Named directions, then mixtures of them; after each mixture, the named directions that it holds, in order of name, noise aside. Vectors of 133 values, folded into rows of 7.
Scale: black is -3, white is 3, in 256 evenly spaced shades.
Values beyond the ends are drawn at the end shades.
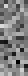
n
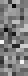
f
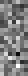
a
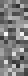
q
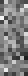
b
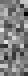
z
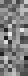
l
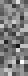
f, n.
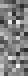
a.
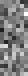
z.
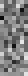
b, l.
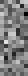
f, q, z.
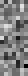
a, f, n.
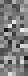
f, l, n.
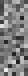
b, f, n.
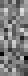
b, l.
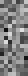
l.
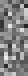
a, l, z.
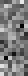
a, n, z.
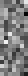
l, z.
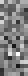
a, b, z.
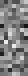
f, l, q.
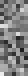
b, n.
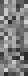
b.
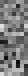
n, q, z.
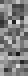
a.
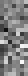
b, f, l.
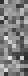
a, b.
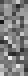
a, b, n.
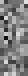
b, l, q.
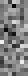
f.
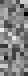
z.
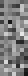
b, l, q.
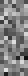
b, f.
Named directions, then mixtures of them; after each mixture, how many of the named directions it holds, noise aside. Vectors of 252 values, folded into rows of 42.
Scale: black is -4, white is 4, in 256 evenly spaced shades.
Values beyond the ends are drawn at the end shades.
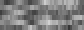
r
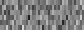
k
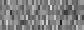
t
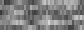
one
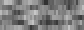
one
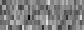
three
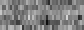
three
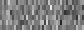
one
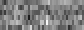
three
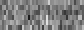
three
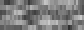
one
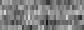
three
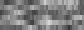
one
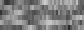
one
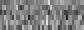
three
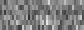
three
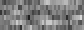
two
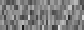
three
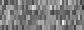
three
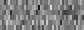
one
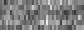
two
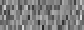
one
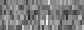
three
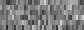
three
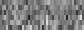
three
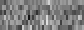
three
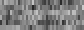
three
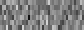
two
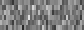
one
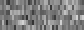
two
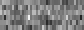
two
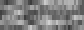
one
